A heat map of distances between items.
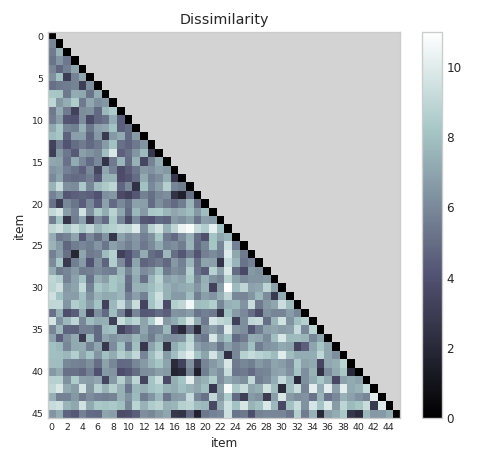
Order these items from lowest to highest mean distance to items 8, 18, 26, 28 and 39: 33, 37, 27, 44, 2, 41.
2, 33, 27, 37, 41, 44
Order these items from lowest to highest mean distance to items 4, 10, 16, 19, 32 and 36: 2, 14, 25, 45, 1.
45, 2, 25, 1, 14
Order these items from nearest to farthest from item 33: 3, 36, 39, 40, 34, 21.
3, 21, 40, 39, 36, 34
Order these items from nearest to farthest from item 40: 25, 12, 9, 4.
9, 4, 25, 12
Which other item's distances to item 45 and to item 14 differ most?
39
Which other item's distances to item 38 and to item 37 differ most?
7
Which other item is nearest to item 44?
42
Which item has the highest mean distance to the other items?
23
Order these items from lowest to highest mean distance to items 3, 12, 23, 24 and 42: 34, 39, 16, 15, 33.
33, 15, 16, 39, 34
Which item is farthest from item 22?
34
